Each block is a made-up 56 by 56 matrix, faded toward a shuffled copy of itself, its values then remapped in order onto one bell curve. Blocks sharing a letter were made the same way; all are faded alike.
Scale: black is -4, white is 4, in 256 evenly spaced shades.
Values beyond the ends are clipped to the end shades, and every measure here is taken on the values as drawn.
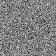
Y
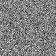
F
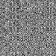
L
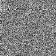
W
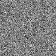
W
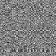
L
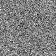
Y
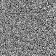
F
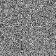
W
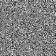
W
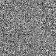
W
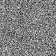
F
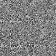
W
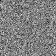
F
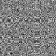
L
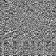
L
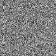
W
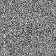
W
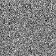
W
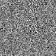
W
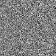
W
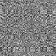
L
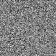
F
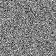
Y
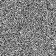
Y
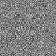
L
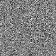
W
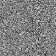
W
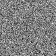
Y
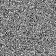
Y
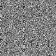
W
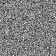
Y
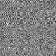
L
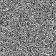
F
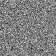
Y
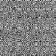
L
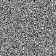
F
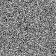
F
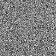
W
